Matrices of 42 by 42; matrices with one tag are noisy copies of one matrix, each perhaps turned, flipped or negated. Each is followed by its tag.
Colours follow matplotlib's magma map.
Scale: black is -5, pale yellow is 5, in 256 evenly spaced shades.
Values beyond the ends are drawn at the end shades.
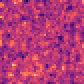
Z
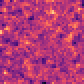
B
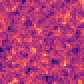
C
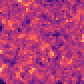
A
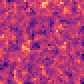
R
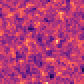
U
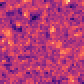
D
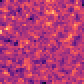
B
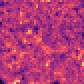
A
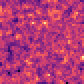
Z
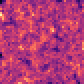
A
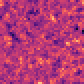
B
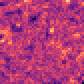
D
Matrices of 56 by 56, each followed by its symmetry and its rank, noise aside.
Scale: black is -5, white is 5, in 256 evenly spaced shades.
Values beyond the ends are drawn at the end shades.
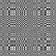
symmetric, rank one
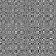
antisymmetric, rank two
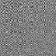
antisymmetric, rank two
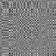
no symmetry, rank two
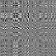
no symmetry, rank two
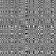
antisymmetric, rank two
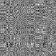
no symmetry, rank three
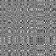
symmetric, rank two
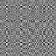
no symmetry, rank two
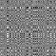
antisymmetric, rank two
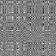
no symmetry, rank two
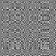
no symmetry, rank two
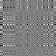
no symmetry, rank one
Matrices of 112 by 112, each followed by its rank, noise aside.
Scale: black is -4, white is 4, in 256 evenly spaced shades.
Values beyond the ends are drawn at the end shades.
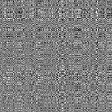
five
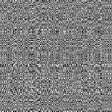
five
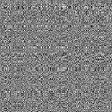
six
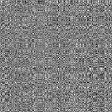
five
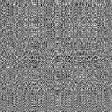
six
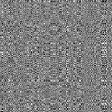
six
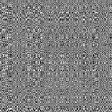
four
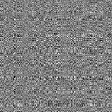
four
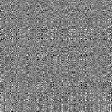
five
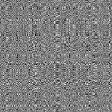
six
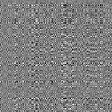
four
